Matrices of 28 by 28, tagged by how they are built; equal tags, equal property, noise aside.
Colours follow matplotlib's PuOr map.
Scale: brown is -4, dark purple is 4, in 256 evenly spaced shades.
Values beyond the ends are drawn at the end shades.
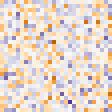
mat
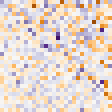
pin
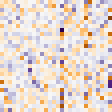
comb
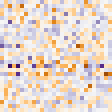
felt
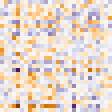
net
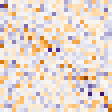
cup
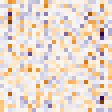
comb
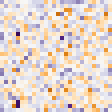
mat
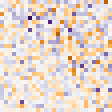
pin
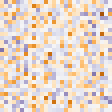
mat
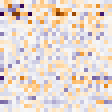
felt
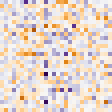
net
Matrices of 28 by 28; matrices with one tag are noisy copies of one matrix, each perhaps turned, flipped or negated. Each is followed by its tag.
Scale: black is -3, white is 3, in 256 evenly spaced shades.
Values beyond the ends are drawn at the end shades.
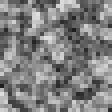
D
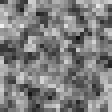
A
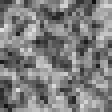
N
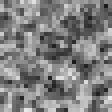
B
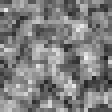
B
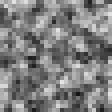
A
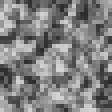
N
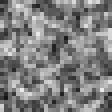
D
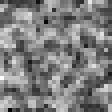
A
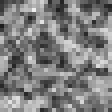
N
